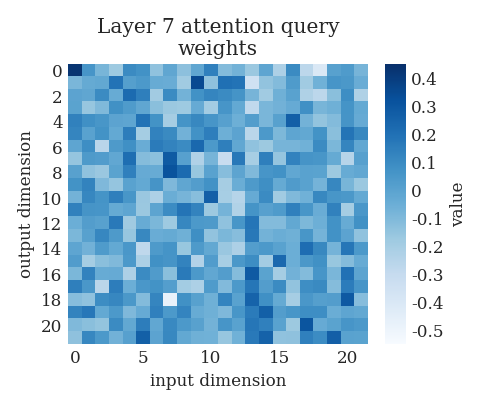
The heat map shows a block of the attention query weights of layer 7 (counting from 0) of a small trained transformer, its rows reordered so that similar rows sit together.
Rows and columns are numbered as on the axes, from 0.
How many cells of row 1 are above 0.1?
4
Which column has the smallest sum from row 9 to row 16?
11
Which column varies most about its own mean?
13
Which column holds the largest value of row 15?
15
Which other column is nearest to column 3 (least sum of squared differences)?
21
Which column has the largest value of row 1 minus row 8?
9
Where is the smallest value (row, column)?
18, 7
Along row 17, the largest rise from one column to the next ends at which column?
3
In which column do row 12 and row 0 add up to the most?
0
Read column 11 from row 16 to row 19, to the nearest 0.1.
0 -0.1 0.1 -0.1
